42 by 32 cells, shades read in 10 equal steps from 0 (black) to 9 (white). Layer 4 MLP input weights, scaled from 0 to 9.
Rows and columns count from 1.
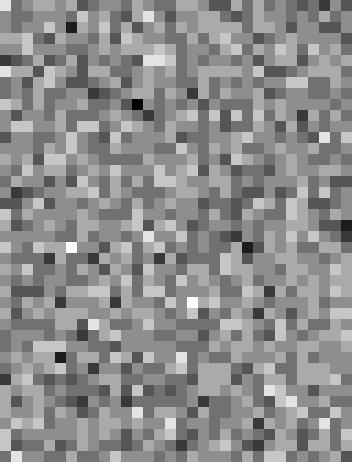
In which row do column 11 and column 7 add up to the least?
3
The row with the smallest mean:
37
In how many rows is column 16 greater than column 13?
16
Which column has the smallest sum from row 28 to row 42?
24
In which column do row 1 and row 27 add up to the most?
1
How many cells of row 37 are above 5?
6
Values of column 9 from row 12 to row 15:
7 4 4 5
